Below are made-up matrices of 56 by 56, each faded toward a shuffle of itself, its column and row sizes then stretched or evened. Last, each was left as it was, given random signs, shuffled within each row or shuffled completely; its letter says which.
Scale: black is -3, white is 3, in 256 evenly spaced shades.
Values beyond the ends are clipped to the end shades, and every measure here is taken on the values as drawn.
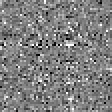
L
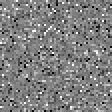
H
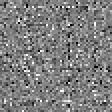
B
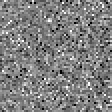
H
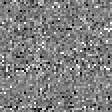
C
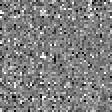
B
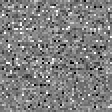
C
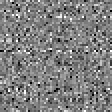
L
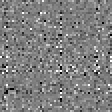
B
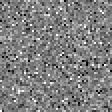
H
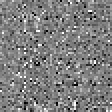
B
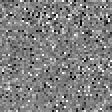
C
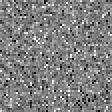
H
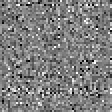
B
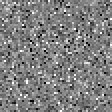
H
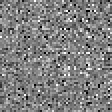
B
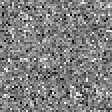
C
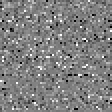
C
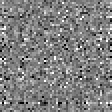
L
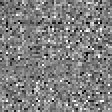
B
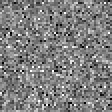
C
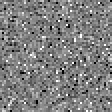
H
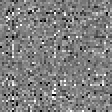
L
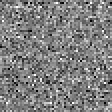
C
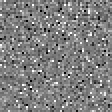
H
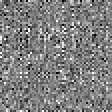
L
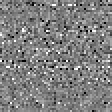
C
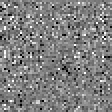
L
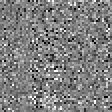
L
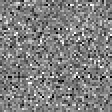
C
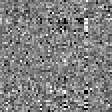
L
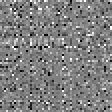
L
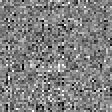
L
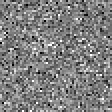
H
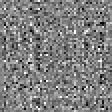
L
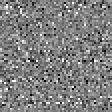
C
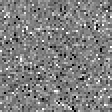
H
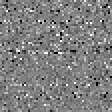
C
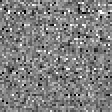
C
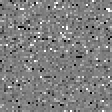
C
